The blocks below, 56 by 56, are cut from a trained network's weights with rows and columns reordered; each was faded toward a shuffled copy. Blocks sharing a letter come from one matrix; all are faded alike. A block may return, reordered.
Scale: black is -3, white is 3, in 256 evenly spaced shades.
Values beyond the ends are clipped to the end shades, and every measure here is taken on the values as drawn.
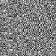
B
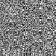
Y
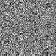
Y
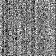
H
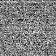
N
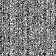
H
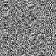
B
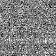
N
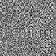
Y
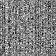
H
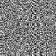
Y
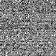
N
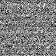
N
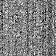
H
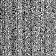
H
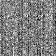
H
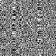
B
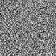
Y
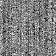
H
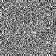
Y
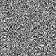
Y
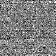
N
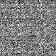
N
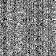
H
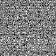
N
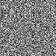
B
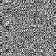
B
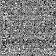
N
